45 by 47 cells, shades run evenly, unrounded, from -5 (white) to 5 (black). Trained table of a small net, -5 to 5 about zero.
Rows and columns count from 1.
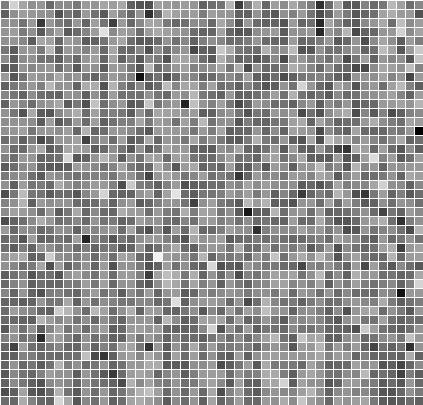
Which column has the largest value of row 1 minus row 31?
36
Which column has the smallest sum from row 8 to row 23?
20
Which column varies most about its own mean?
17
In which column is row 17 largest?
39
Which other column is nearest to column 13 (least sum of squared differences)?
44
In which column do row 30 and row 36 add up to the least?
24
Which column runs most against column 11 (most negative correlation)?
40
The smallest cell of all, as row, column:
29, 18
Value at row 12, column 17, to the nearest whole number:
-3
